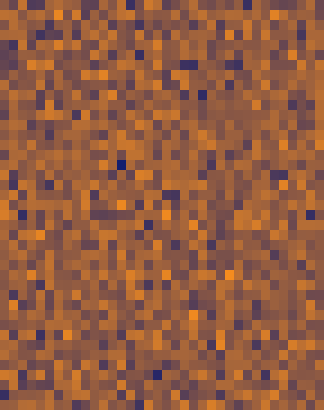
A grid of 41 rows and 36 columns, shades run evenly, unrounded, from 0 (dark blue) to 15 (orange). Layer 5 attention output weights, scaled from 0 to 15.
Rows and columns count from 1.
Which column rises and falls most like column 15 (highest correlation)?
4
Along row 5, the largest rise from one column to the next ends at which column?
3
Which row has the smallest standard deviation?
36
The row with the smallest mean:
1
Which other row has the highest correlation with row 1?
5
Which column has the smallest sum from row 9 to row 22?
11
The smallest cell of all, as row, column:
17, 14
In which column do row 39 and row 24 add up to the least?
16
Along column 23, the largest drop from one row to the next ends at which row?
10
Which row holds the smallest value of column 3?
22
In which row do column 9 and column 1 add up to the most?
38
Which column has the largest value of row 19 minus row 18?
32
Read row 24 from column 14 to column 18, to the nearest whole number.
9 8 5 9 7
